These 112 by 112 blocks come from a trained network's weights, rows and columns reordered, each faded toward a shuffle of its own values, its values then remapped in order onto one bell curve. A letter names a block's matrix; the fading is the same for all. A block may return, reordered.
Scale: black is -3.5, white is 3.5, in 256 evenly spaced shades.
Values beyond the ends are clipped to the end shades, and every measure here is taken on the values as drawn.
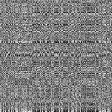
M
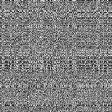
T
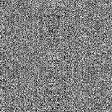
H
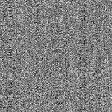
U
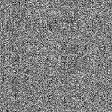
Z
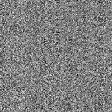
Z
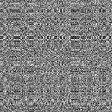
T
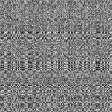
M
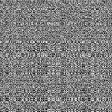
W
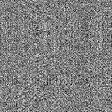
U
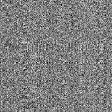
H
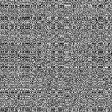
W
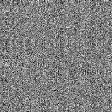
Z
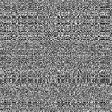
T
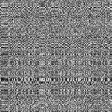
W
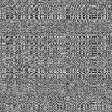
M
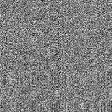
U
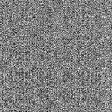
U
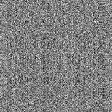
U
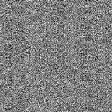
U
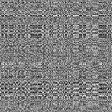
M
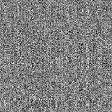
H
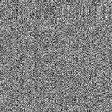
U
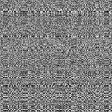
W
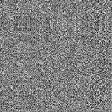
U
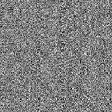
H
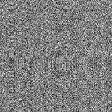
U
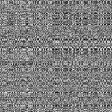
M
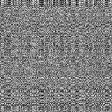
W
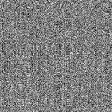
Z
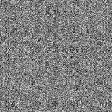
U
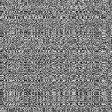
W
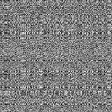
W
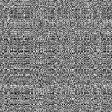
T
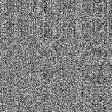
U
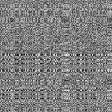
M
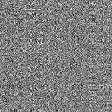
H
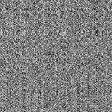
H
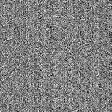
Z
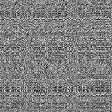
T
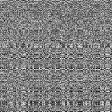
M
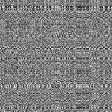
W
